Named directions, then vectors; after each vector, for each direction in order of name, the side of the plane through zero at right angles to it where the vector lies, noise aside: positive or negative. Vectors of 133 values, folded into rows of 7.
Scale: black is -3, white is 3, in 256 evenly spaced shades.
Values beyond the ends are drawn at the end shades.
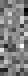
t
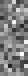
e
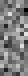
negative, positive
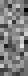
negative, positive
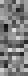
negative, negative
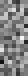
negative, positive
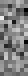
negative, positive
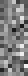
positive, positive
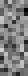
negative, positive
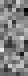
negative, positive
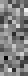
positive, negative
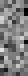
negative, positive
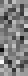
positive, negative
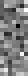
positive, negative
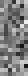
negative, negative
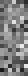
positive, positive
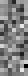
negative, negative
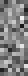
positive, positive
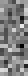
negative, negative
